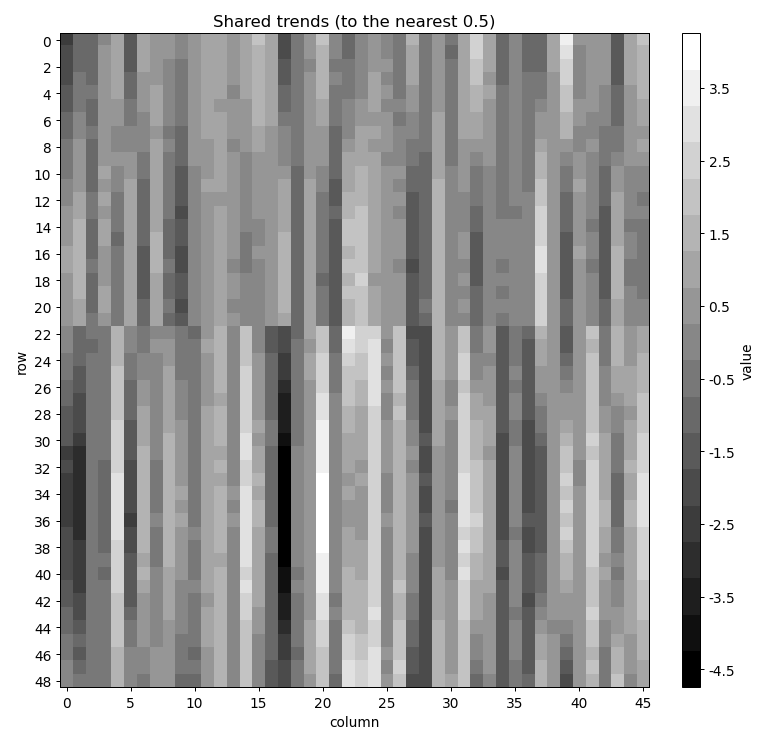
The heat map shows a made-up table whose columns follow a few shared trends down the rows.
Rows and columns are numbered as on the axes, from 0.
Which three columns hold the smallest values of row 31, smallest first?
17, 1, 0
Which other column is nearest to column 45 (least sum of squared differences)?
4
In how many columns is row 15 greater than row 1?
19
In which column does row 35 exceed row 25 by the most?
39
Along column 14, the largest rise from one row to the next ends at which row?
22
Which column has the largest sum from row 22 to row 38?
20
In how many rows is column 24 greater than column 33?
43
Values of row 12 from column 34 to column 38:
-0.5 0 0 2 0.5
